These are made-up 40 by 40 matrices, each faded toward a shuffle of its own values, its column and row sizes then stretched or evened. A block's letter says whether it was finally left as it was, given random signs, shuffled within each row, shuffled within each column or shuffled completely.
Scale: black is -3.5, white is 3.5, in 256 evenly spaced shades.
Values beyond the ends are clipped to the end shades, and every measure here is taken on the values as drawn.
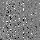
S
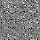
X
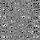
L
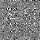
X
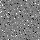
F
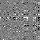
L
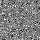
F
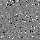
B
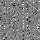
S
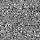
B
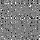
L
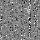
S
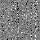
S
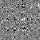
L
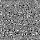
B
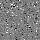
F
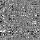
X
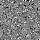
F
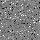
F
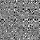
L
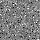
F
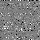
B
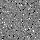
F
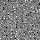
F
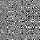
L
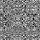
L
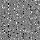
S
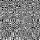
L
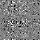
X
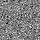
F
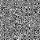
X
